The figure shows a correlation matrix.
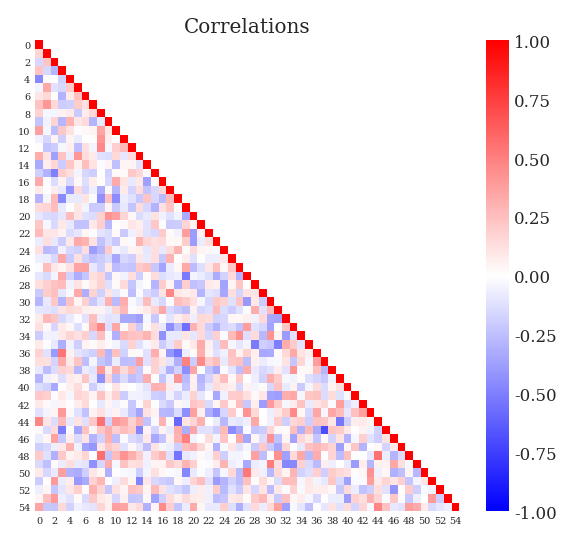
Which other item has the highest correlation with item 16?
54
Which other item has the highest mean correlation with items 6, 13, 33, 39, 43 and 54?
42
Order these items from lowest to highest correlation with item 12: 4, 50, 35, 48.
50, 4, 35, 48
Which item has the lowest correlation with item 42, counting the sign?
29
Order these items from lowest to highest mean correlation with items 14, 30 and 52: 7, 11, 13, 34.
13, 7, 11, 34
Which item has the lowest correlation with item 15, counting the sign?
2
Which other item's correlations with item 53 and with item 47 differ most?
7
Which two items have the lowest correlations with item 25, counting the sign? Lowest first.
45, 10
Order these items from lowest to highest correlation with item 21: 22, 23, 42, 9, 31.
9, 31, 23, 22, 42
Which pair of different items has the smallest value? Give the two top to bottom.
37, 45
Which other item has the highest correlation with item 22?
19
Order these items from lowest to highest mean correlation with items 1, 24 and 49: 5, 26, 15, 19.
15, 5, 26, 19
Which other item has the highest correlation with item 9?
20
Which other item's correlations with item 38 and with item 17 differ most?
33
